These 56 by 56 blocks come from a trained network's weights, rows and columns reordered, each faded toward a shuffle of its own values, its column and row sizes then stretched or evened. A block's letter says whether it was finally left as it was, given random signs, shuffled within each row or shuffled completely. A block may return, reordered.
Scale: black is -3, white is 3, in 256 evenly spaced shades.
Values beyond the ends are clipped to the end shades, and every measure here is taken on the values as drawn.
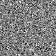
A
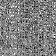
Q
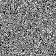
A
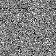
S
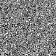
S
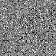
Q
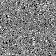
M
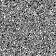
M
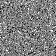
M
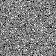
M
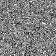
A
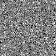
S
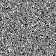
M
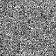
S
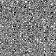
S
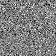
A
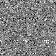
A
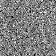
A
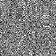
Q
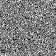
M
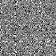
Q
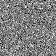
M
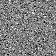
M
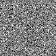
S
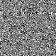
S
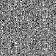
Q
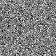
A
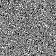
M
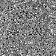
A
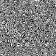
Q
